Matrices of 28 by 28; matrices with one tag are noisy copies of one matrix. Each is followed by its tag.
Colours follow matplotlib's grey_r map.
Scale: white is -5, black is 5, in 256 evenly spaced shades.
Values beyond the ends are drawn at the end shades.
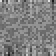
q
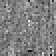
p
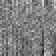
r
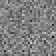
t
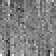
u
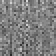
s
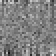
q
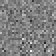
t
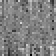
q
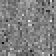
p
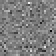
t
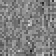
p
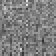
s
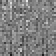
s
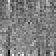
u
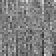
r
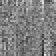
r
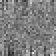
q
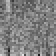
u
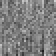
r
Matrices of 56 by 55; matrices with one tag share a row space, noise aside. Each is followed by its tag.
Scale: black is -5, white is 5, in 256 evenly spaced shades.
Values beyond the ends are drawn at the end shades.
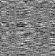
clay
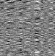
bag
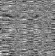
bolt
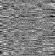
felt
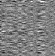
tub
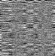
bolt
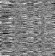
bolt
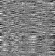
felt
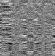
bolt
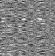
tub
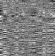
felt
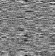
clay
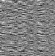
tub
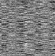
clay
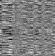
bolt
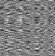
bag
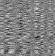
bag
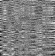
felt
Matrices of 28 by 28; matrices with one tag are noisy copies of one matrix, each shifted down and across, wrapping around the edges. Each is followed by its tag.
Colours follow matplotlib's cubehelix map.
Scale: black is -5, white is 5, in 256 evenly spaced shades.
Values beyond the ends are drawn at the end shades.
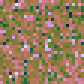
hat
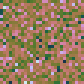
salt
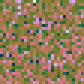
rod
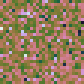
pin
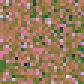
salt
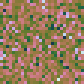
rod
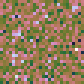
pin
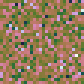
rod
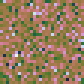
rod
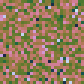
rod
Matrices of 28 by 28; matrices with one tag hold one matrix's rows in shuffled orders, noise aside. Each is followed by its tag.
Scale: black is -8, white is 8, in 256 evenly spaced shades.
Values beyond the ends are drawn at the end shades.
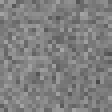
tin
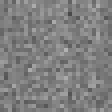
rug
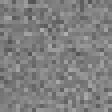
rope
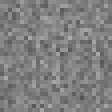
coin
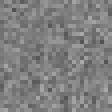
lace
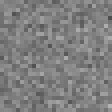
rope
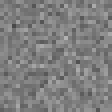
rope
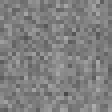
rug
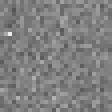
coin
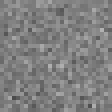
rope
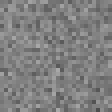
tin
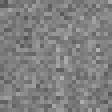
rug
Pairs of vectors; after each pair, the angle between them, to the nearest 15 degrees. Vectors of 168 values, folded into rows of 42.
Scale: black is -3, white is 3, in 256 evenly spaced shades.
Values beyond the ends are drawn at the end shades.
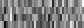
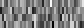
45 degrees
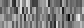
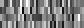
45 degrees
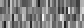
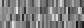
120 degrees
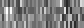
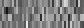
120 degrees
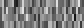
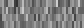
30 degrees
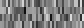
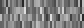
165 degrees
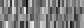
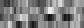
105 degrees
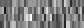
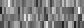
75 degrees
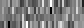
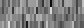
150 degrees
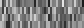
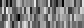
150 degrees
